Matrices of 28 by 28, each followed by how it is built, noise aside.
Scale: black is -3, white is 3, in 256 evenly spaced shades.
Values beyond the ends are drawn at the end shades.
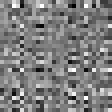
low rank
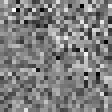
upper triangular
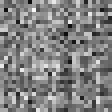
blocks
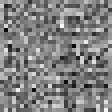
blocks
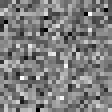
noise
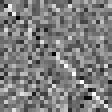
diagonal
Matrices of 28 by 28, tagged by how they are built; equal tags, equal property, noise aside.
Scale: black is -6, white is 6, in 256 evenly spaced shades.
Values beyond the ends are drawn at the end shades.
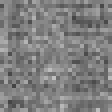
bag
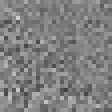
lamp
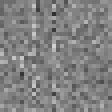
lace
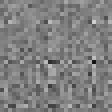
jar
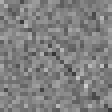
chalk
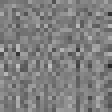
jar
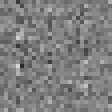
lace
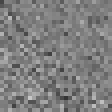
lamp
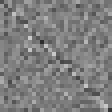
chalk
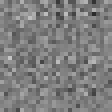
jar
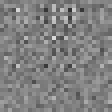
jar
